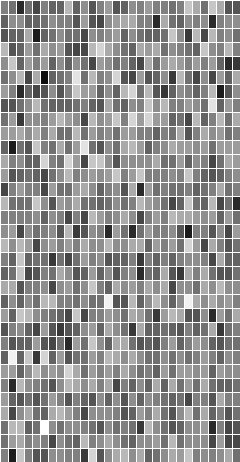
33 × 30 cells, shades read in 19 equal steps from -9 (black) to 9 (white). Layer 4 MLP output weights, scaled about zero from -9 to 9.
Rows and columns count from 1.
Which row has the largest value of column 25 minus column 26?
3
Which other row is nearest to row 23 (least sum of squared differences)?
10
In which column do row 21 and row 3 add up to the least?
5
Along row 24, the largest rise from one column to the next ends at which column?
18
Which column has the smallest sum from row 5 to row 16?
6
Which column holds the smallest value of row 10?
24
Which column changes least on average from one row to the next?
21
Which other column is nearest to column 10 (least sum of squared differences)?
23
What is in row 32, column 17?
-2
